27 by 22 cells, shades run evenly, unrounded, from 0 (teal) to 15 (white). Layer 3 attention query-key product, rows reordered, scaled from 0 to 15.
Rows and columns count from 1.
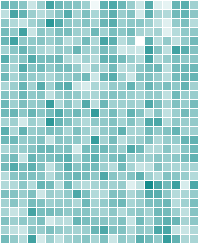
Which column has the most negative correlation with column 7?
19
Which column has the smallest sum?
17
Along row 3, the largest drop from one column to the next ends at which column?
6
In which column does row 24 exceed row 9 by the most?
21
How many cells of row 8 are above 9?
6
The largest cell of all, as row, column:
5, 16
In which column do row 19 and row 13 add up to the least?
11
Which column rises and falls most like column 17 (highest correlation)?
20
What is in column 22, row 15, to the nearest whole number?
9
